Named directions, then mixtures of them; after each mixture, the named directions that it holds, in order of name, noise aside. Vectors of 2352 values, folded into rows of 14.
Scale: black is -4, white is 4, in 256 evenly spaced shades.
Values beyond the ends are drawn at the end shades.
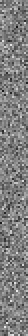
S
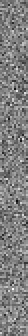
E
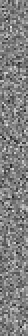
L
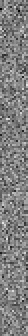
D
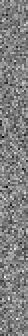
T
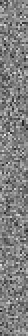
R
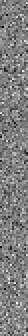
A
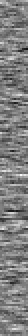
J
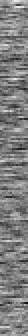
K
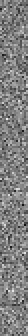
D, E.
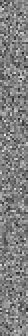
L, R.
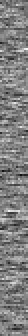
J.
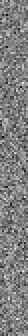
T.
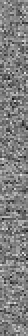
D, J, R.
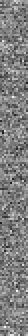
K, S.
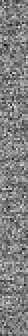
K, R, T.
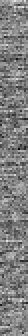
D, K, T.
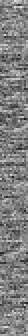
D, K.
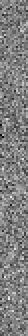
D, T.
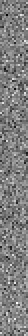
A, E.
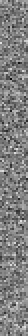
A, J, L.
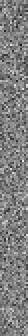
D, L, S.
